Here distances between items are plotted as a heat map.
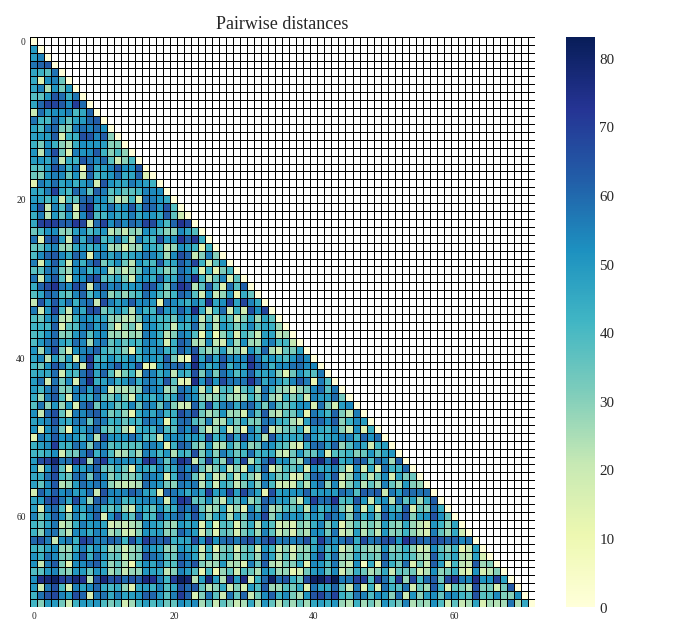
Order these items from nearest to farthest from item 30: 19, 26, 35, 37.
35, 26, 37, 19
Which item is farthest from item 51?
3
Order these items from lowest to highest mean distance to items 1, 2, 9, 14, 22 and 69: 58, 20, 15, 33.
20, 15, 33, 58
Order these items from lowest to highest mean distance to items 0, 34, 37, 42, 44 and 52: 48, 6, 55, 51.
55, 51, 48, 6
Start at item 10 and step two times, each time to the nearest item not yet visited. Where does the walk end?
28
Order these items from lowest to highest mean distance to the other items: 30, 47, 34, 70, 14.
14, 47, 30, 34, 70
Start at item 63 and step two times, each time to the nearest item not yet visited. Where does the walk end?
13
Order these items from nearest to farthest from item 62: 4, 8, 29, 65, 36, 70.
29, 65, 36, 4, 70, 8
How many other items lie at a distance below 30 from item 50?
5
